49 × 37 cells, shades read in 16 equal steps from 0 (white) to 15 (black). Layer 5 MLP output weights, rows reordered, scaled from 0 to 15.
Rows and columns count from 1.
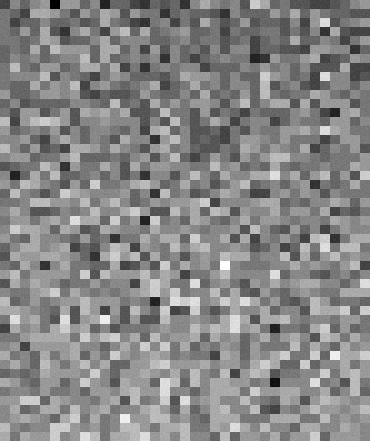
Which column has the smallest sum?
17
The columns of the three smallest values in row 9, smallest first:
33, 27, 5
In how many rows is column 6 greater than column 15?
18
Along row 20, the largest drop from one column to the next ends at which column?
37
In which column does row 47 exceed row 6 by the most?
6
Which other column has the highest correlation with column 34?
12
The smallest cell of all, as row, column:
30, 23
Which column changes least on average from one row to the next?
35
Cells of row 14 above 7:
15
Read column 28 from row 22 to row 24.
7 5 5
